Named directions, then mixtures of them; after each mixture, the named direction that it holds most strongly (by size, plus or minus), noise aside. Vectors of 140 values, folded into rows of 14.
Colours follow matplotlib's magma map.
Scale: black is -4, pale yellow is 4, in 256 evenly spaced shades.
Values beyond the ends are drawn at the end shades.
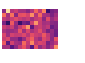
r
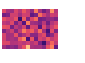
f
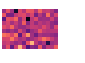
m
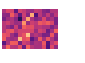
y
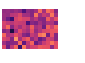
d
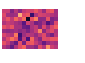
y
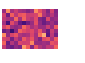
r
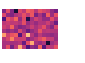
m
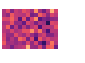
f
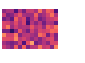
d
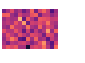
f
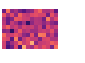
d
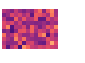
d
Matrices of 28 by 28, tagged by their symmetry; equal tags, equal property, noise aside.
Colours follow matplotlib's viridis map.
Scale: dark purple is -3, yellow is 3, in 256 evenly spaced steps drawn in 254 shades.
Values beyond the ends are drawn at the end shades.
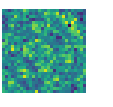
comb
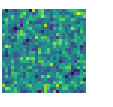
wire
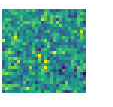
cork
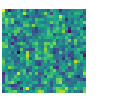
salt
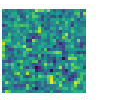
cork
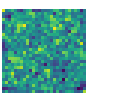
cork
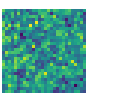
salt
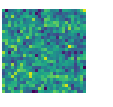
salt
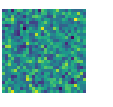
salt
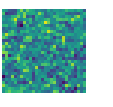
salt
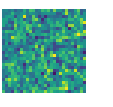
salt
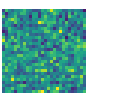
salt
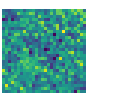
comb
